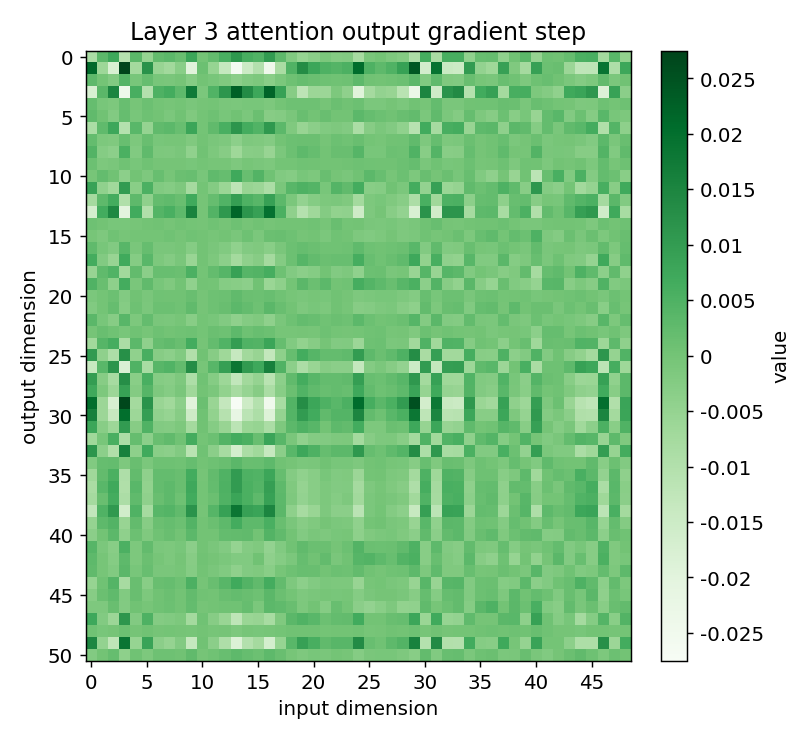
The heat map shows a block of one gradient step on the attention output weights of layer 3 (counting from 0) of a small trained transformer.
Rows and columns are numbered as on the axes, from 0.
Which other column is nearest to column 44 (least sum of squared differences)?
15
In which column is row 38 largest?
13
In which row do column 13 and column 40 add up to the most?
3
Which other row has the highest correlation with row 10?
23
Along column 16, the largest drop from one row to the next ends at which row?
1
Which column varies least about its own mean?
10
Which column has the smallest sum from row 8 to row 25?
40
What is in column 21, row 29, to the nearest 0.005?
0.005
